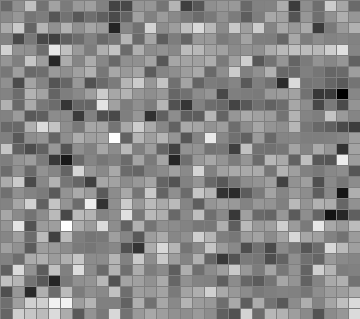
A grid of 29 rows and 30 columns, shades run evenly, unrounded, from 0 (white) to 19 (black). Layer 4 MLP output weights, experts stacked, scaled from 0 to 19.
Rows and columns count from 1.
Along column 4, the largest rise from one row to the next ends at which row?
4
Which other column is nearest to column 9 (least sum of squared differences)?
1
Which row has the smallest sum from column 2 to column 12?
28
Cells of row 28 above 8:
12
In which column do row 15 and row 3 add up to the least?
29
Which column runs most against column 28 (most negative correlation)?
11
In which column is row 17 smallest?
2
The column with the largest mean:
27
